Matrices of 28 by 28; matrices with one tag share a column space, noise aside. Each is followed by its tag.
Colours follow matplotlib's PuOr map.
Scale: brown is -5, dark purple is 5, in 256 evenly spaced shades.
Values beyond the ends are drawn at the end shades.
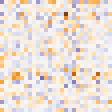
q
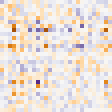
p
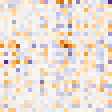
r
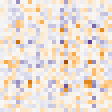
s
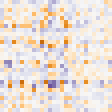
s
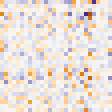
q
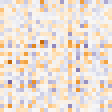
r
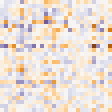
p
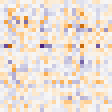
p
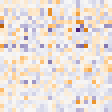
p
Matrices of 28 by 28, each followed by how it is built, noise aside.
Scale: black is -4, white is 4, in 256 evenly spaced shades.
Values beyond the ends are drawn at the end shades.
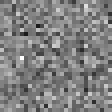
blocks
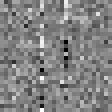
uneven columns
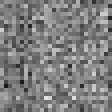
blocks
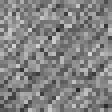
Hankel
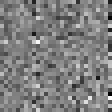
uneven columns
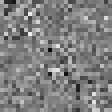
block diagonal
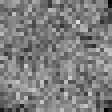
smooth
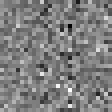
uneven columns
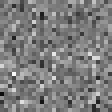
uneven columns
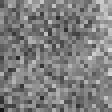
smooth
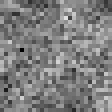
smooth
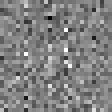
uneven columns
